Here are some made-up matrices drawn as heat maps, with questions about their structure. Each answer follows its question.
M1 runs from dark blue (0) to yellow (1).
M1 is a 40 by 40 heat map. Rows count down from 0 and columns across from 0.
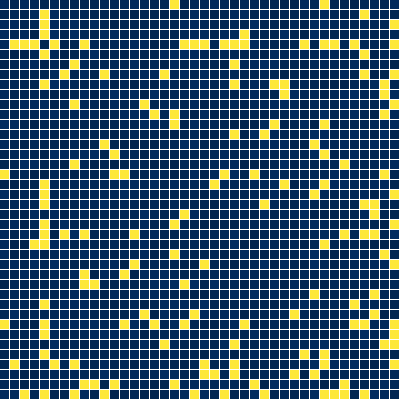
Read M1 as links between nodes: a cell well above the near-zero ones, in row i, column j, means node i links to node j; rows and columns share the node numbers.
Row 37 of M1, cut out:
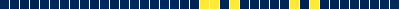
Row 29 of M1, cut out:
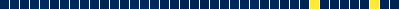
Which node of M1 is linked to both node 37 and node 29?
node 31
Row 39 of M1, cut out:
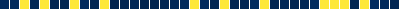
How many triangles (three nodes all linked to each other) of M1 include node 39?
8
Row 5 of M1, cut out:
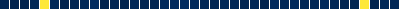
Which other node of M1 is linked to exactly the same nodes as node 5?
node 1
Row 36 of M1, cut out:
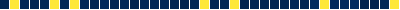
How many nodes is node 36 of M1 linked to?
7
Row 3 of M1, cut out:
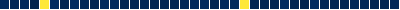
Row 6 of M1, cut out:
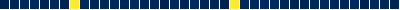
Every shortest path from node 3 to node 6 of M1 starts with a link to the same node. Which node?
node 4
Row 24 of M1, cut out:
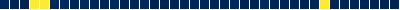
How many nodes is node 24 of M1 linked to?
3
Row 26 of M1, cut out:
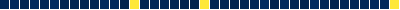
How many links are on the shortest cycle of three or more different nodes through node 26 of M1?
4
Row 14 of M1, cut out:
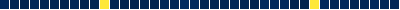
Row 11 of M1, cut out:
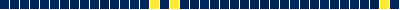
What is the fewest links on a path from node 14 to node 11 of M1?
5
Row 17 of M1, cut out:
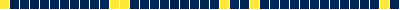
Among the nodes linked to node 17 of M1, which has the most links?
node 38
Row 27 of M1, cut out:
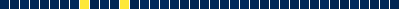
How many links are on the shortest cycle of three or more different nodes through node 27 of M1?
5
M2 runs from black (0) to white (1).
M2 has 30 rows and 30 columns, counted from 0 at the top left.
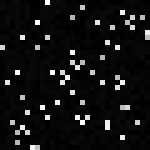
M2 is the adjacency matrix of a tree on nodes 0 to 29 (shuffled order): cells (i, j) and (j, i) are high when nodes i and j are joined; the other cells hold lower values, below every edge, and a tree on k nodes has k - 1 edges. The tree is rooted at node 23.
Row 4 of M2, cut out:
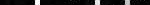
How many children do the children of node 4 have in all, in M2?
1
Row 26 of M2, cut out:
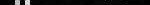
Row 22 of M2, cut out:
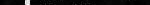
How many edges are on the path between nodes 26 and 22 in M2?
2
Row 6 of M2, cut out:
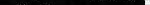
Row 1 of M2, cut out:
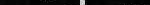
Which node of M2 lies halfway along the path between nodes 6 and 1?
25
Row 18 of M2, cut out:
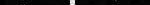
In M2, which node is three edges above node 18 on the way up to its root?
16
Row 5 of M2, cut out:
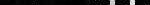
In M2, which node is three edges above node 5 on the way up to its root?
14
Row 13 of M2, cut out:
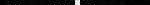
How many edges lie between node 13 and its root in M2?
2
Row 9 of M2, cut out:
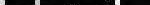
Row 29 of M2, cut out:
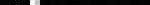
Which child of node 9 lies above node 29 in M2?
7
